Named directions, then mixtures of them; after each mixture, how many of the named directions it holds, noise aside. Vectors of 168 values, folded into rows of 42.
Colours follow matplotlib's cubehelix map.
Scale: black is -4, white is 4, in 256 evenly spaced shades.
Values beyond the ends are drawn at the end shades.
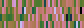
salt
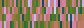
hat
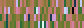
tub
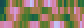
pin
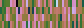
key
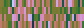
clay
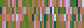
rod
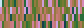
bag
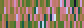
two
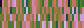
one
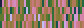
one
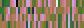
three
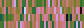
one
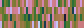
three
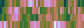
one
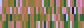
three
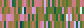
one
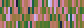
two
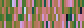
two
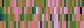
four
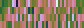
three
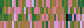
three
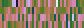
three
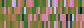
three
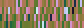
one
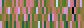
three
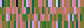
three
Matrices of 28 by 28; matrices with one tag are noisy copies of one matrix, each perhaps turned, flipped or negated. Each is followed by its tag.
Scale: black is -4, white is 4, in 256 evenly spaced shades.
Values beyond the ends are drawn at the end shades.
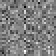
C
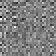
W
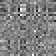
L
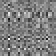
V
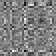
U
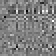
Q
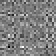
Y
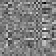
Q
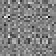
V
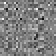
V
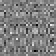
U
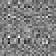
V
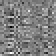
Q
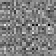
C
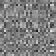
U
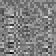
Q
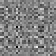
V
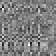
Q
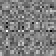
C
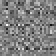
C
